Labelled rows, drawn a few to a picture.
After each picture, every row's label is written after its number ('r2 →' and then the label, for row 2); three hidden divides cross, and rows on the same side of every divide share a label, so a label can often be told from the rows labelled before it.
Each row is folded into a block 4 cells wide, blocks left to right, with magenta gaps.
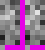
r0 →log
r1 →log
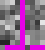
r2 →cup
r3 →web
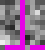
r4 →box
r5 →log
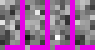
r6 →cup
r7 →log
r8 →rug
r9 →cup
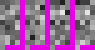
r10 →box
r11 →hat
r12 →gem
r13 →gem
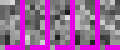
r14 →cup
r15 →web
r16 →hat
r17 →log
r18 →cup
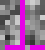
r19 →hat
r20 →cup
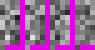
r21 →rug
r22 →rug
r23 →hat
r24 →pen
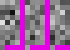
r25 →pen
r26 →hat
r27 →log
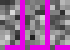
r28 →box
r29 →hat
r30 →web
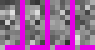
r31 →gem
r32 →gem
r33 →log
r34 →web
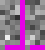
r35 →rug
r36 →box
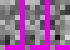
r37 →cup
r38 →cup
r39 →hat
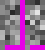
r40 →hat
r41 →gem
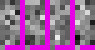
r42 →gem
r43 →cup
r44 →rug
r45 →log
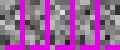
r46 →cup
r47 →box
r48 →log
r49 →cup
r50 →hat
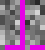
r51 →web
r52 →gem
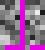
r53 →box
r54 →gem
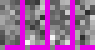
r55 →log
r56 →box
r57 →web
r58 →hat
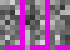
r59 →pen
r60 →web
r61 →rug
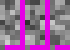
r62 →box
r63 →box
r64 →cup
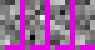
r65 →box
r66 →hat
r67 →cup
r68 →box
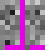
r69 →pen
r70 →pen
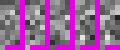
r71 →gem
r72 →gem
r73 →cup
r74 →rug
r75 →rug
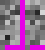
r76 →hat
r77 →pen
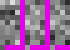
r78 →pen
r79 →log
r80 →log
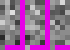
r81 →log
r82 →log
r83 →pen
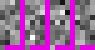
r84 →cup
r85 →rug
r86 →gem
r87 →box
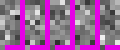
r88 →rug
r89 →gem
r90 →pen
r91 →log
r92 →web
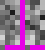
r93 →web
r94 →box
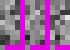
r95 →cup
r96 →log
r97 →hat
